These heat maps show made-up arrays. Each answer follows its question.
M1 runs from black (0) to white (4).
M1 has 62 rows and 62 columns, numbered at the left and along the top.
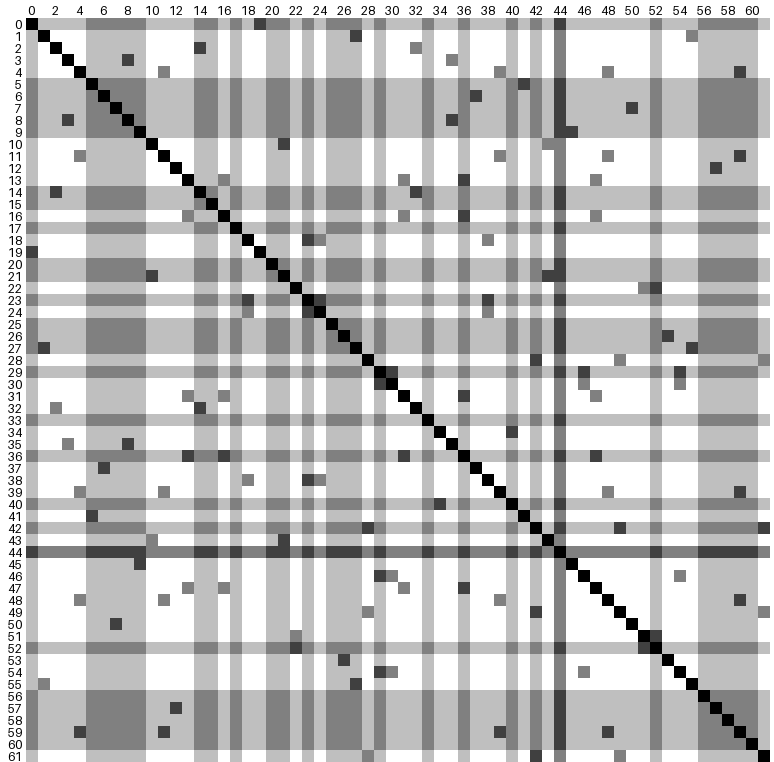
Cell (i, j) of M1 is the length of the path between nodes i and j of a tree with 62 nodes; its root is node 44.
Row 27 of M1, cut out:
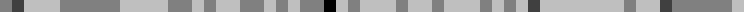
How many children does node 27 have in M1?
2
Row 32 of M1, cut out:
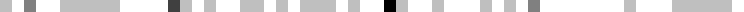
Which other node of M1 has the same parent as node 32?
2
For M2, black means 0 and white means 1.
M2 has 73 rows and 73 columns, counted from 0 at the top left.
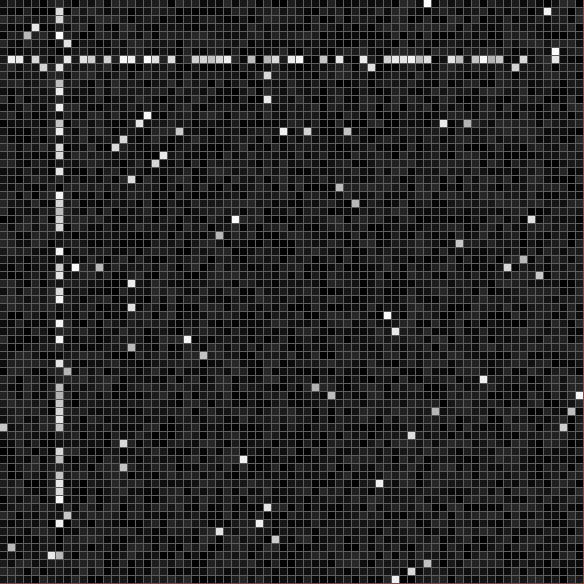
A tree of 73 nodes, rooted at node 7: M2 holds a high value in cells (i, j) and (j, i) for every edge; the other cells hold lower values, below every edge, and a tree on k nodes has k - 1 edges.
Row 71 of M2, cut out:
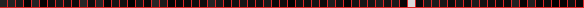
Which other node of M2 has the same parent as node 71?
54
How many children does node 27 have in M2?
2
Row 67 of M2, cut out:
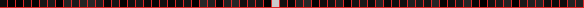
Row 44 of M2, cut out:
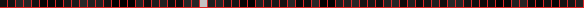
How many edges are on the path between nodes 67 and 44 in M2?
4
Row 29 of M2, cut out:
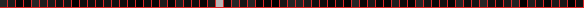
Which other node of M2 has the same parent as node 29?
66
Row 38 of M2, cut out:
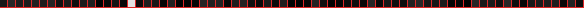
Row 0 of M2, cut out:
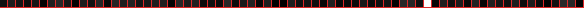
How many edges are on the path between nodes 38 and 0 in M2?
4
